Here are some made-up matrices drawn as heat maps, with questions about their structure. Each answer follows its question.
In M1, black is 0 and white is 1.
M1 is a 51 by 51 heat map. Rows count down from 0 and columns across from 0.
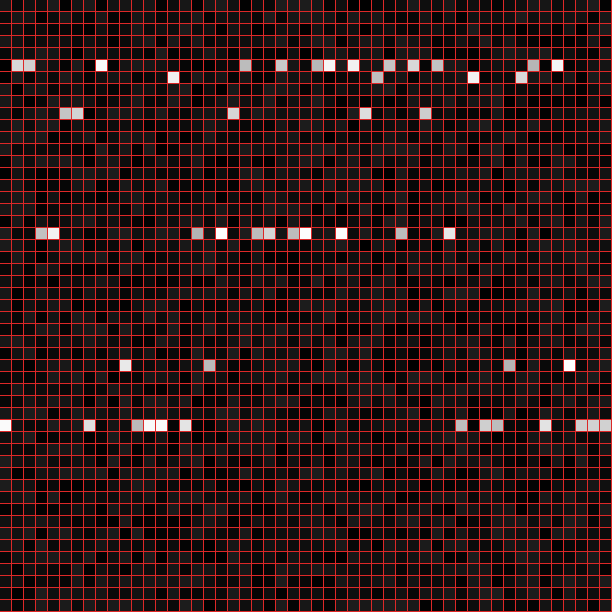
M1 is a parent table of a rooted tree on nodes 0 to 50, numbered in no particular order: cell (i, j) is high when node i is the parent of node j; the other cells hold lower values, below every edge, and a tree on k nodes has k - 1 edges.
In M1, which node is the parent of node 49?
35
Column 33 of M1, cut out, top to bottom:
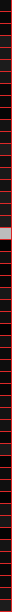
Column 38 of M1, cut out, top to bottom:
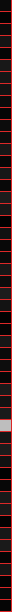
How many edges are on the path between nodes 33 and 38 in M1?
4
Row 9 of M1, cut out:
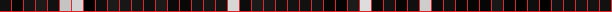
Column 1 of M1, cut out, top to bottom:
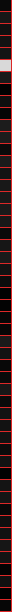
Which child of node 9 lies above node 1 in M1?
5
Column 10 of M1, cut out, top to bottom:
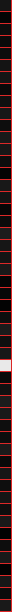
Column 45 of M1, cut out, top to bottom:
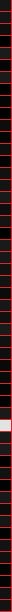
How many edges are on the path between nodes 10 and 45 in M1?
4
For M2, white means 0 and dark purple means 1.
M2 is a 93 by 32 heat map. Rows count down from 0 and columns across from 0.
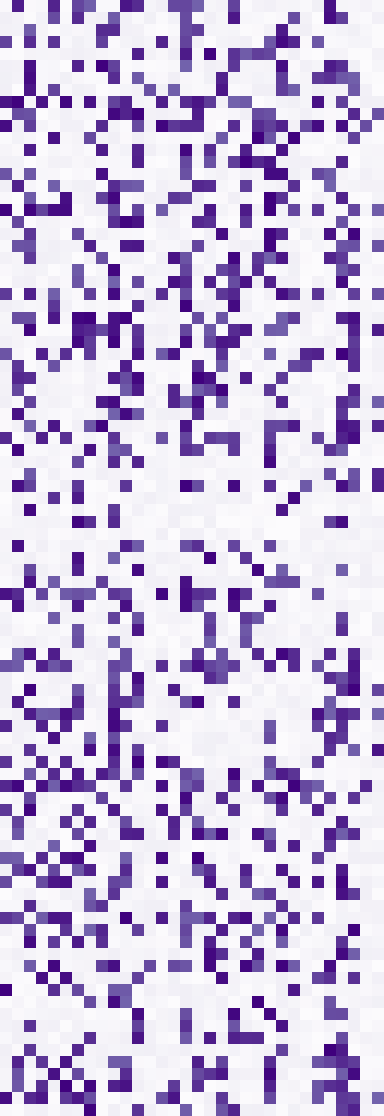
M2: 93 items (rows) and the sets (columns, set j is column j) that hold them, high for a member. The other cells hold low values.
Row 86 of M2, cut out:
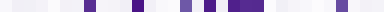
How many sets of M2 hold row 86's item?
8
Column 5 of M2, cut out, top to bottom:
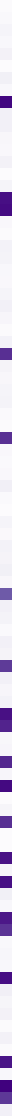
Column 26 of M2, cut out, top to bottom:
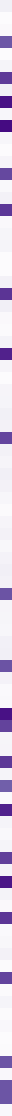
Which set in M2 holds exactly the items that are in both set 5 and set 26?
3
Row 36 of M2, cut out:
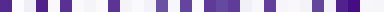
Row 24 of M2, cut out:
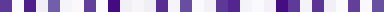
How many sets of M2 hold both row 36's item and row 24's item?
8
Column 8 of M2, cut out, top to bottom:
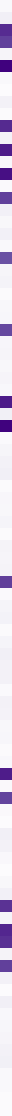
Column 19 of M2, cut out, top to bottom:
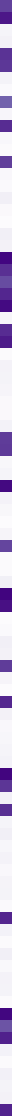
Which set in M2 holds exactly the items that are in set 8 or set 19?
15
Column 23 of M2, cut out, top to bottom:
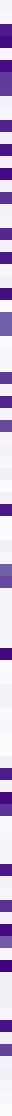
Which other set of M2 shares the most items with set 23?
2
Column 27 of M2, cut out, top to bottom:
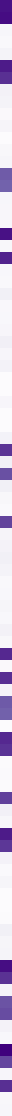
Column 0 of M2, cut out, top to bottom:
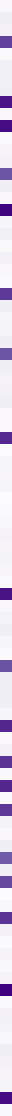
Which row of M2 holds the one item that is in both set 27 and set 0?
14
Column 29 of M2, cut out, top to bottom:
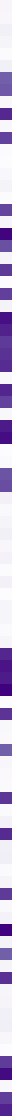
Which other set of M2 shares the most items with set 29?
18
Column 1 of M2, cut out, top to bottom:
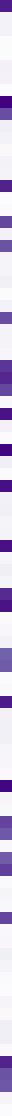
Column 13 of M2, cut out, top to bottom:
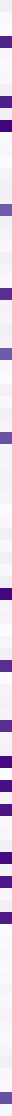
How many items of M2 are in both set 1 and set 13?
6
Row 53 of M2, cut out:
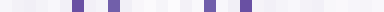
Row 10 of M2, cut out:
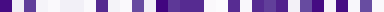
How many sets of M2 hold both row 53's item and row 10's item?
0
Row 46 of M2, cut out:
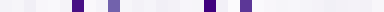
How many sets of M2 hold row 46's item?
4
